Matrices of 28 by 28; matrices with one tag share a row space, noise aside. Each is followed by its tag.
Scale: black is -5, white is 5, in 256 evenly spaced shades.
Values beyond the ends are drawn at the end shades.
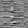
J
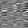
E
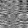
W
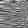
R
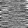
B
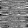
B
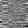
B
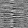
J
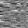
R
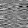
W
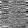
B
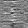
J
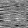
R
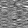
E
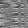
R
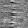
J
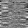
B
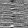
J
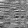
R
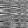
R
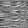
R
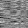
R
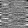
B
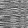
R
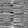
J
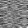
W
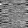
B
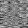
W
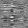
J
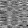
W
